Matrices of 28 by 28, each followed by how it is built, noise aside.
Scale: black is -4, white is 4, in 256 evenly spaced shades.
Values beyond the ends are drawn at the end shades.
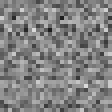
repeating columns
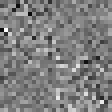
block diagonal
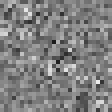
block diagonal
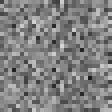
repeating rows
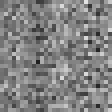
repeating rows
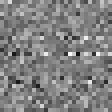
uneven rows
